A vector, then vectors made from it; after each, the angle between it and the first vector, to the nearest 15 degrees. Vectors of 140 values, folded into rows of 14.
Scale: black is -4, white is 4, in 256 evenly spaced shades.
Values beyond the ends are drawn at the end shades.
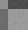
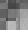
45 degrees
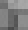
135 degrees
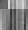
135 degrees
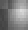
75 degrees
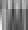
135 degrees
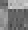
165 degrees
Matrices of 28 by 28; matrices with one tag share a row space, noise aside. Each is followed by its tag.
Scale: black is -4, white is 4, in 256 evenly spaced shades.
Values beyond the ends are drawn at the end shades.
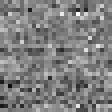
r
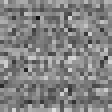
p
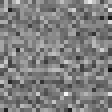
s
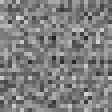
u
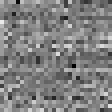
s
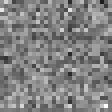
p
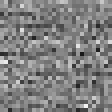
r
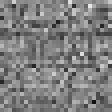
p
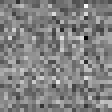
u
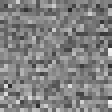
s
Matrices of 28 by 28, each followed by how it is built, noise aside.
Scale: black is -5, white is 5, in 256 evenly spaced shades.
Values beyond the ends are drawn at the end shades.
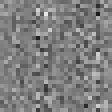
uneven columns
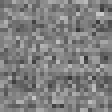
blocks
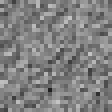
Hankel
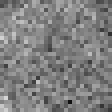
smooth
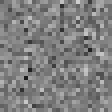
uneven columns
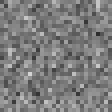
repeating columns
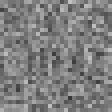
blocks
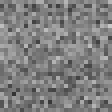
blocks
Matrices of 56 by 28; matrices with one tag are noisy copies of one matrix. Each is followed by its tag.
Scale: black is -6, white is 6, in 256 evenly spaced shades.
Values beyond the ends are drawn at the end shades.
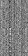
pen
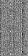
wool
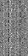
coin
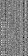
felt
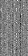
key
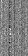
pen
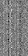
coin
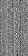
key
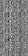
coin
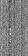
pen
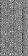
wool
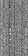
pen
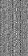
key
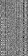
felt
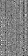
felt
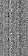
coin
